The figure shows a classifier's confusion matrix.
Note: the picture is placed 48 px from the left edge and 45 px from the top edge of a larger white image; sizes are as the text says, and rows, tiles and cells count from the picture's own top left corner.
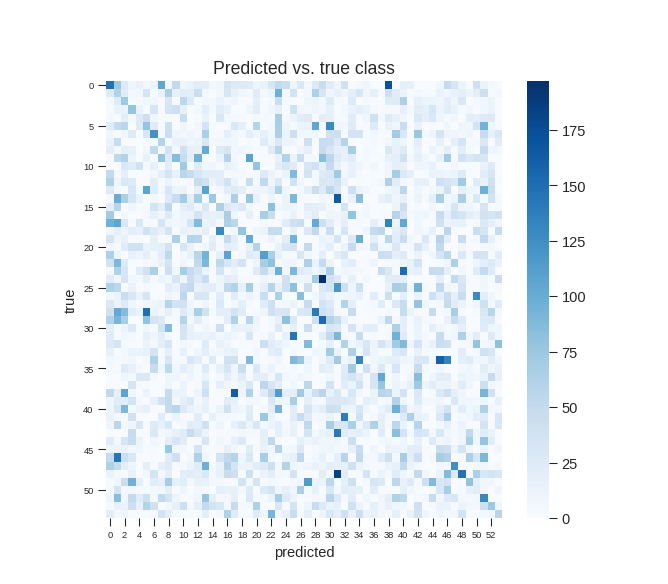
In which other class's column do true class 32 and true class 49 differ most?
3
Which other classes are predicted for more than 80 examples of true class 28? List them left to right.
1, 2, 5
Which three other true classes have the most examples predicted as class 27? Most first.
49, 32, 22
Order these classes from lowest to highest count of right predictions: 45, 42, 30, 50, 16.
50, 30, 45, 42, 16
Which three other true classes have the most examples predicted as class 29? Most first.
24, 9, 38
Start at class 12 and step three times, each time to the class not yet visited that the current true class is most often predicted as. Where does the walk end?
25
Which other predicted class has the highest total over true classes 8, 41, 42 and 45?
32
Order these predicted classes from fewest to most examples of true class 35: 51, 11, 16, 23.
23, 11, 51, 16
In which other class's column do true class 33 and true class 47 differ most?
13
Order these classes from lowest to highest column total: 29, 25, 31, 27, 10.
27, 10, 29, 25, 31
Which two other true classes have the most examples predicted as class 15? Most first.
18, 22
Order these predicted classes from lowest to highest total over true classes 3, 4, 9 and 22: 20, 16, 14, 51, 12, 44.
14, 20, 44, 51, 16, 12
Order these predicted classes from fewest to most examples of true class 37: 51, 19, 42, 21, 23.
23, 19, 51, 21, 42
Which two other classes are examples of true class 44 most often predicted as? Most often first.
51, 49
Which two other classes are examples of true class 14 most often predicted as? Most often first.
31, 1
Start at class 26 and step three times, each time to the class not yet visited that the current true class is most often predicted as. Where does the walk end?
1
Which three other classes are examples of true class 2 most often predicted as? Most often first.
40, 10, 23
